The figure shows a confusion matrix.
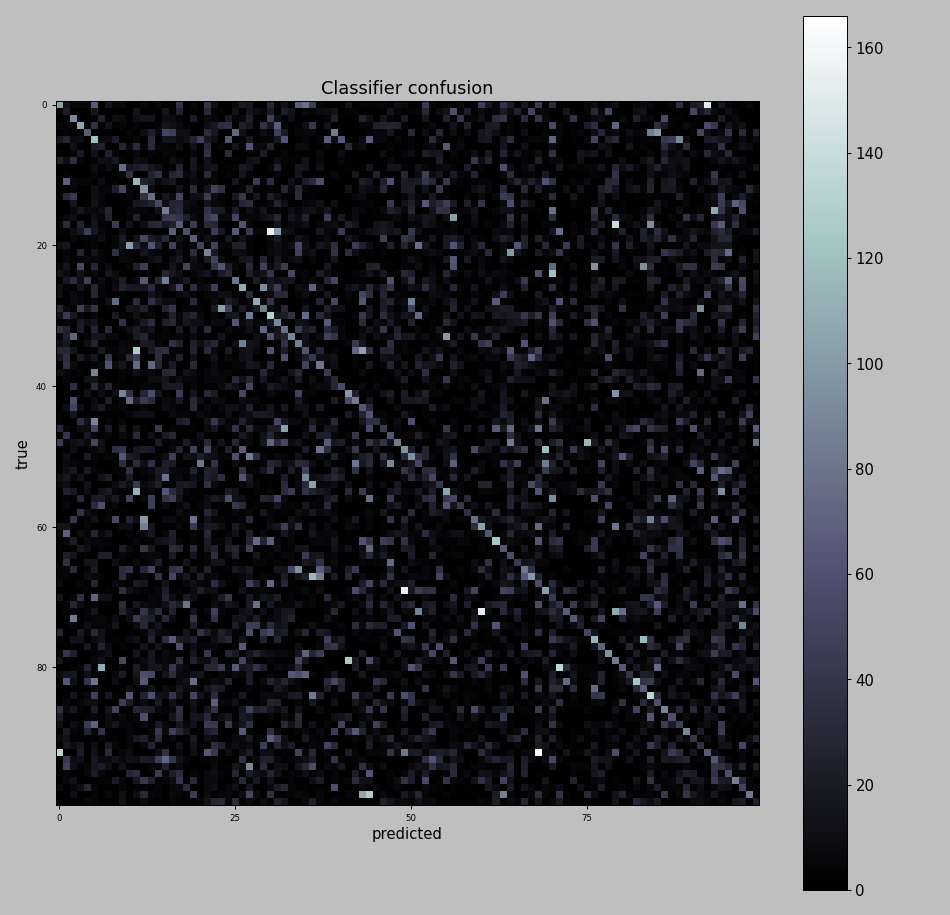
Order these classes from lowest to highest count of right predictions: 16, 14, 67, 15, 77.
16, 14, 77, 15, 67
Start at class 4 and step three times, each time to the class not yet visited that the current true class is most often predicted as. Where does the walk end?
56
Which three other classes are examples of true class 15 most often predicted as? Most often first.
93, 70, 97
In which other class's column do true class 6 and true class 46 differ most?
32
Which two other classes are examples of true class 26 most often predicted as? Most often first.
29, 36
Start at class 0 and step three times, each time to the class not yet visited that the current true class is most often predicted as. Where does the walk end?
30
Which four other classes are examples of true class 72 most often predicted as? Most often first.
60, 79, 51, 80
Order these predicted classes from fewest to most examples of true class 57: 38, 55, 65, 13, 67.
65, 67, 38, 13, 55
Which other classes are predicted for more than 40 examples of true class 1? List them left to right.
56, 67, 78, 90
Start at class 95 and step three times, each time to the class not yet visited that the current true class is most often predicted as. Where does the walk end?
43
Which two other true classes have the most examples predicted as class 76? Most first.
23, 83
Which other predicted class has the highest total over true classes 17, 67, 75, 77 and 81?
66
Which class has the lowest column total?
74
